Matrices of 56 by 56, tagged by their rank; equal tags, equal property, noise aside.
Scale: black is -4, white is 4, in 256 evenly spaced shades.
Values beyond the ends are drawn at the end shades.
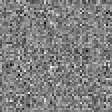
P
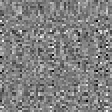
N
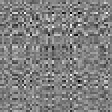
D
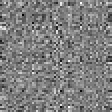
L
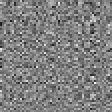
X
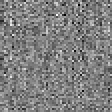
P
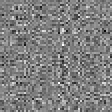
N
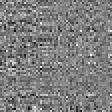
P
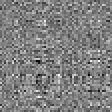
X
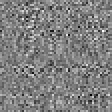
N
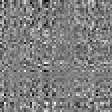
N
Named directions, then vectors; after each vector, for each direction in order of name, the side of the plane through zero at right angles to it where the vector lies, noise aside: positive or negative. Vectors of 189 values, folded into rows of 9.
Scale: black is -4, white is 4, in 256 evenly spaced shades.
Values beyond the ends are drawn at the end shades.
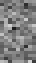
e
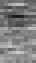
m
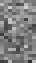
negative, negative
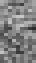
negative, negative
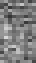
positive, positive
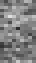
positive, negative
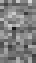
positive, negative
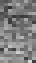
positive, positive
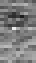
negative, positive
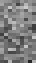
negative, negative
